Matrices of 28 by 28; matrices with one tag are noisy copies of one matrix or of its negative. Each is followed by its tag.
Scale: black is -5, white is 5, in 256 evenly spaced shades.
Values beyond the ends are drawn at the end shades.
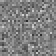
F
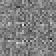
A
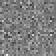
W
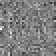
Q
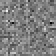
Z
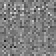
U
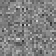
A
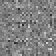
A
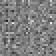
Z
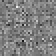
A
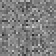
F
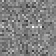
F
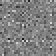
A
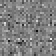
A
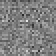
F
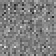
U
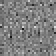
Q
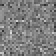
Q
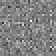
A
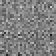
W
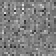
U
